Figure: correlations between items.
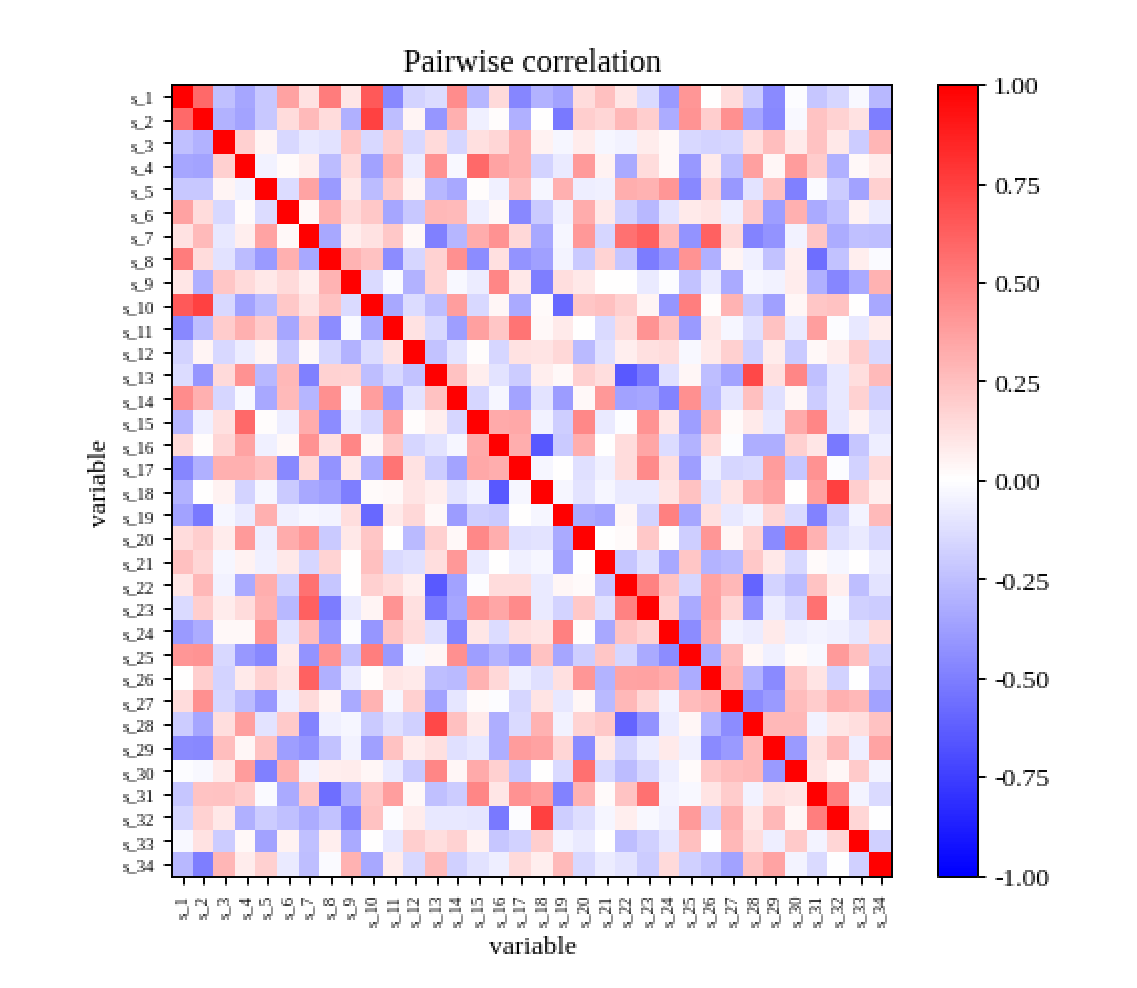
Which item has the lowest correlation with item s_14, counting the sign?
s_24
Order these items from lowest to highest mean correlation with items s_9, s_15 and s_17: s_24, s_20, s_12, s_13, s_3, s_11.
s_12, s_13, s_24, s_20, s_3, s_11
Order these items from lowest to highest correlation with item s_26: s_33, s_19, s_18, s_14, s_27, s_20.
s_14, s_18, s_33, s_19, s_27, s_20
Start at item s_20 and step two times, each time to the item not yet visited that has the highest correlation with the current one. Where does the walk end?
s_13
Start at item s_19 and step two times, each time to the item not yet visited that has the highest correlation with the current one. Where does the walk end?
s_5
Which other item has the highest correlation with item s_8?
s_1
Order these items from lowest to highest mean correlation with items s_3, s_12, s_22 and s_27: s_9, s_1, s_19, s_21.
s_21, s_9, s_1, s_19
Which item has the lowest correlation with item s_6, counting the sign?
s_17
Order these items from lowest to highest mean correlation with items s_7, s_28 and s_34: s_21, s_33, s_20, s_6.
s_33, s_21, s_6, s_20
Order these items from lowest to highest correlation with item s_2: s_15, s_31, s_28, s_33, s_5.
s_28, s_5, s_15, s_33, s_31
